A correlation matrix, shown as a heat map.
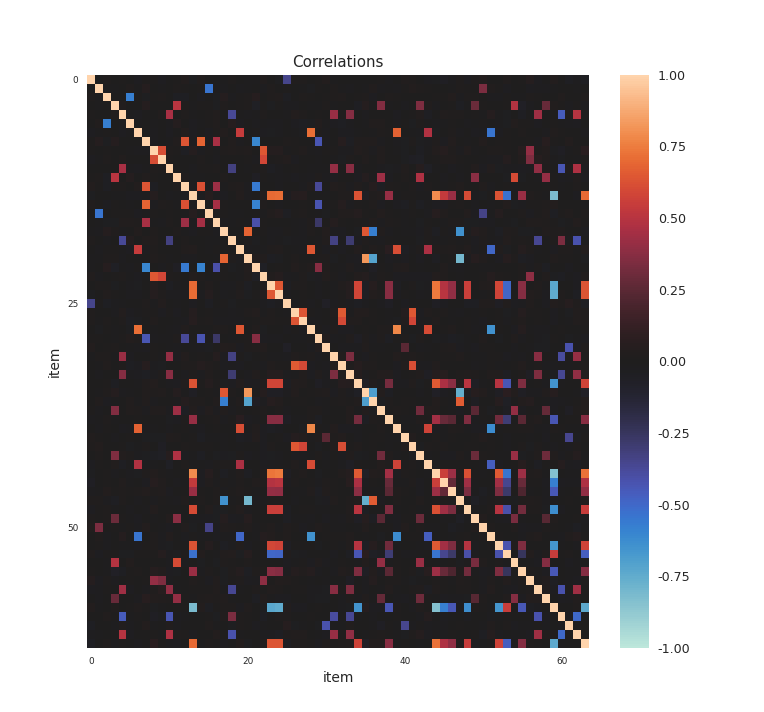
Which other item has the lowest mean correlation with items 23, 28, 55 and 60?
59
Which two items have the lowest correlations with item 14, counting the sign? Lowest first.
21, 29
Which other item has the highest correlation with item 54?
11
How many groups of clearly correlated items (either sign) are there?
12
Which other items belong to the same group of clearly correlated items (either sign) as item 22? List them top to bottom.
8, 9, 56
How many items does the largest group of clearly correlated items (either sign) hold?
14
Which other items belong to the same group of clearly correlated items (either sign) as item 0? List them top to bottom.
25
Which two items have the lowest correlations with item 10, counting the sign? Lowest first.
60, 18
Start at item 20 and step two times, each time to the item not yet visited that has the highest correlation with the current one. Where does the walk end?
17
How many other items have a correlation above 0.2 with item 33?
5
